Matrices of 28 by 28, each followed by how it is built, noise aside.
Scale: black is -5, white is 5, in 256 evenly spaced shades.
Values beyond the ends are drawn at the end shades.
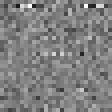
uneven rows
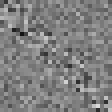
banded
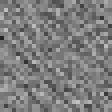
Toeplitz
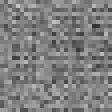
blocks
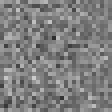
blocks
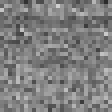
blocks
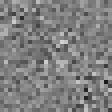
block diagonal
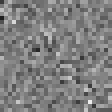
block diagonal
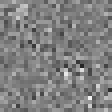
block diagonal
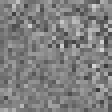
upper triangular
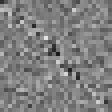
banded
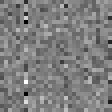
uneven columns
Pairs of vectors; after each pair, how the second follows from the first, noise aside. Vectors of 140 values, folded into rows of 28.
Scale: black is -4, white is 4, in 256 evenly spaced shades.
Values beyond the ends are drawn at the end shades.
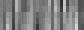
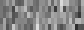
sign-scrambled.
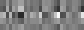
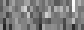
shuffled.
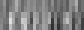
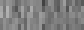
wrapped around, negated, shrunk.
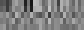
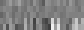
reversed, negated, partly zeroed.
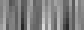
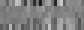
reversed, negated, partly zeroed.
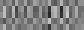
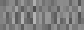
reversed, negated, shrunk.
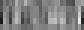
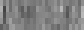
reversed, negated, shrunk.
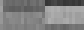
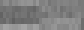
reversed, negated, shrunk.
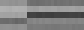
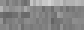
wrapped around, negated, partly zeroed.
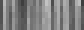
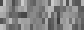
sign-scrambled.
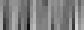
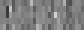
reversed, negated, partly zeroed.
